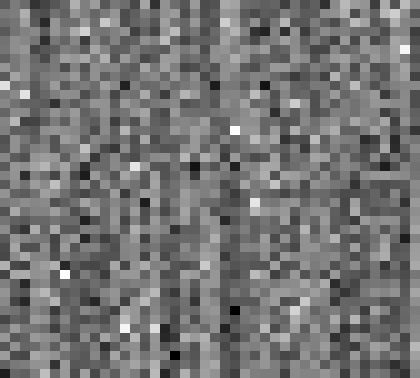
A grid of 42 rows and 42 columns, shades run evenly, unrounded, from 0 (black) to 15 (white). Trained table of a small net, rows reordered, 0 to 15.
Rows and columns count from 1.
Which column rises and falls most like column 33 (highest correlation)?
21
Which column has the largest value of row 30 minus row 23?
15
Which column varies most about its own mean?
24
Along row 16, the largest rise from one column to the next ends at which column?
32
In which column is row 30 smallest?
7
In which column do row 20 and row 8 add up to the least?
9
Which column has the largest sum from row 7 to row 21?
2
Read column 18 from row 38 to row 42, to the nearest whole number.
3 6 0 5 5
